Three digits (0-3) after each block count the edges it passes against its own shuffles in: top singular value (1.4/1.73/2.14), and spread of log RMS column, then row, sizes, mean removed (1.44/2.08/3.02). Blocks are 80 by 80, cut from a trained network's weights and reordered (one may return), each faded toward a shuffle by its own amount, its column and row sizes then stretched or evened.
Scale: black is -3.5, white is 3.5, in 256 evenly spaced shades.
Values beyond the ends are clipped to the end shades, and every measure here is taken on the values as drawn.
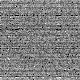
3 1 1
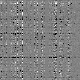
3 3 1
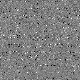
0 0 2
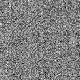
2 0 0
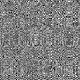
3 1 1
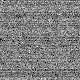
2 0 0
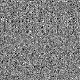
1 0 1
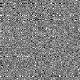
3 1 2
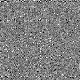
2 0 1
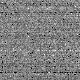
2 1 1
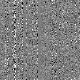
0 3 0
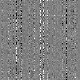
3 3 1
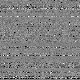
2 0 3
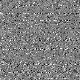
1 0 2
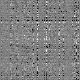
3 3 1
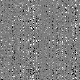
0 3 1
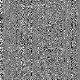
0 3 1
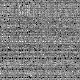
3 2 1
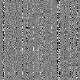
2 3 1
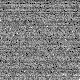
2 0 0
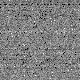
1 0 1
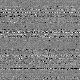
2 0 3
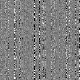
2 3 0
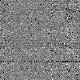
1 2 1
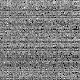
3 2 0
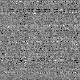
1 1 2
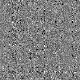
0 2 1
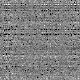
3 2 1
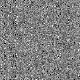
1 2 0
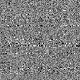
1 0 2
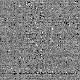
1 2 1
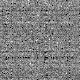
2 2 0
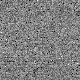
0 1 0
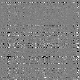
1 2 3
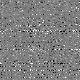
0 1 3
